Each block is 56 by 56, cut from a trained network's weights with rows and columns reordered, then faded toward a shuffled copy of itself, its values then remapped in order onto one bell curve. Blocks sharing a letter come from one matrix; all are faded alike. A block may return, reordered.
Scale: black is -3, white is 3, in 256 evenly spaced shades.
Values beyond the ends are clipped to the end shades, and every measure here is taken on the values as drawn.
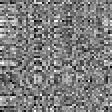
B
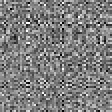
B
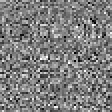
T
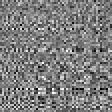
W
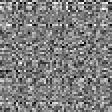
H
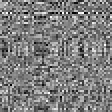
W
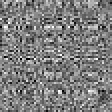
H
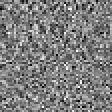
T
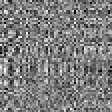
B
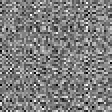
B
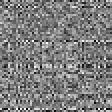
W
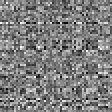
W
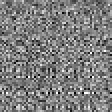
H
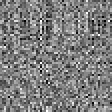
B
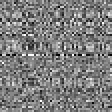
H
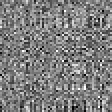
B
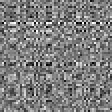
H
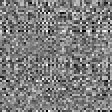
W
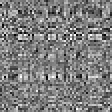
H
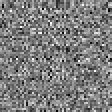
T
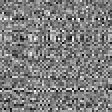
W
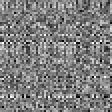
H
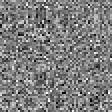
T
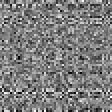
H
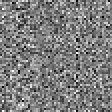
T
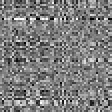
H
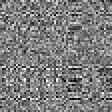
W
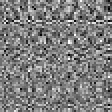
B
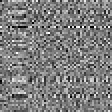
H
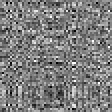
B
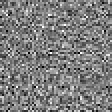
T
